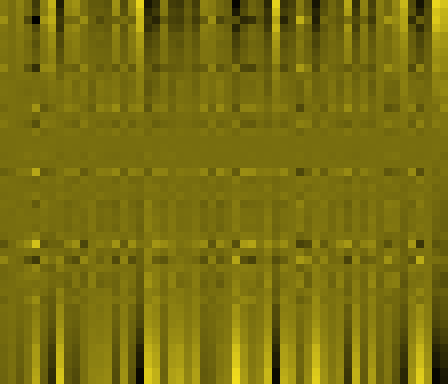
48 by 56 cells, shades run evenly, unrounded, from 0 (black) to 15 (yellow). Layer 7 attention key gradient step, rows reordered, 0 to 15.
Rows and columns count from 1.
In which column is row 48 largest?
30
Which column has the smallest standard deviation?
2
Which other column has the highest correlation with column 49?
38
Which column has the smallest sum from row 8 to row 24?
19
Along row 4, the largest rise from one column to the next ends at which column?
35
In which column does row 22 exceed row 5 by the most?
5
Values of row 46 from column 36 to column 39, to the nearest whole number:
11 10 7 9
